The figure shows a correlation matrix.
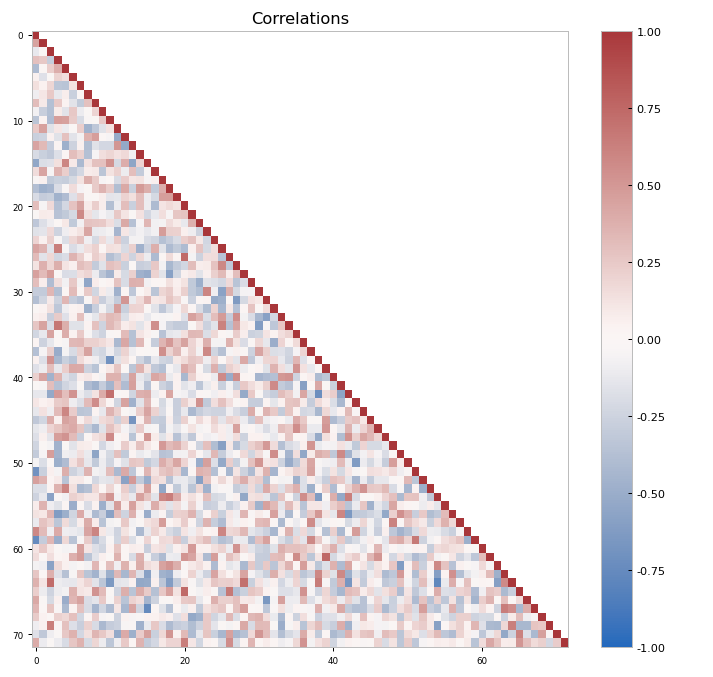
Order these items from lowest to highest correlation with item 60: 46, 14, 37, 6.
14, 37, 46, 6
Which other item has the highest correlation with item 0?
58
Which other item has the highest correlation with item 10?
42
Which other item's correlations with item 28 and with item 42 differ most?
64
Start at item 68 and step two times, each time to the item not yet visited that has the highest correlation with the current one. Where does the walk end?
65
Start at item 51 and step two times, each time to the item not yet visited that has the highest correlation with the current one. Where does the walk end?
37
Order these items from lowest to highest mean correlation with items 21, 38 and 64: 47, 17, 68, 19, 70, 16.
47, 70, 68, 17, 16, 19
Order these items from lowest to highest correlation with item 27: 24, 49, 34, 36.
49, 36, 24, 34
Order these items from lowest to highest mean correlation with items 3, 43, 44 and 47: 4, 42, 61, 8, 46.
61, 46, 8, 42, 4
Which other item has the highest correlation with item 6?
21
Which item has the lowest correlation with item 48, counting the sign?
25
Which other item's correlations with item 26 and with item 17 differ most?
40
